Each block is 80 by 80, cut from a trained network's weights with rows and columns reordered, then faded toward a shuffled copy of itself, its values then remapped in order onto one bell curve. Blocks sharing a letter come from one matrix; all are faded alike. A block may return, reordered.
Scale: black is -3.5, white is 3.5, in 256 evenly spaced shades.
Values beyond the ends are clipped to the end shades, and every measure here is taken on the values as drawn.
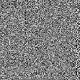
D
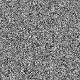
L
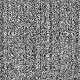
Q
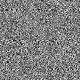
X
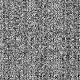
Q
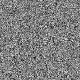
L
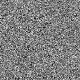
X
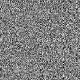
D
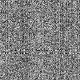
Q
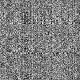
Q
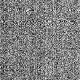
Q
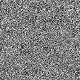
X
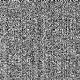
Q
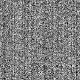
Q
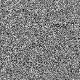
X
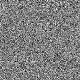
L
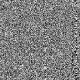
D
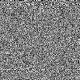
X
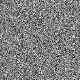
D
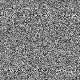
X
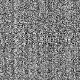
Q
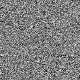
L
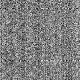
Q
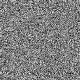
X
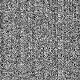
Q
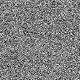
X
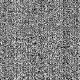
Q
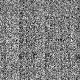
Q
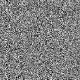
D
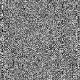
D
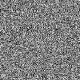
X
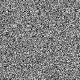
L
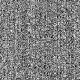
Q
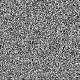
L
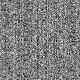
Q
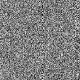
D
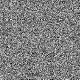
X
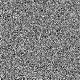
L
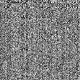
Q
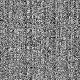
Q
